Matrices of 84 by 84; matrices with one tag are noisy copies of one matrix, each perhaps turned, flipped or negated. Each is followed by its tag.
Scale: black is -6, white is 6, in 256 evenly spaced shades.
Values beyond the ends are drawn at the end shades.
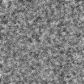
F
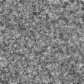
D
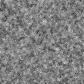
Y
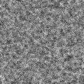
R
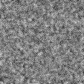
F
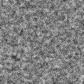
R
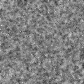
D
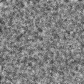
F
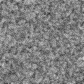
D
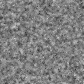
R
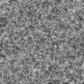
D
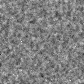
R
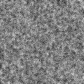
D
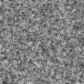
F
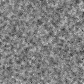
Y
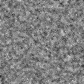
R
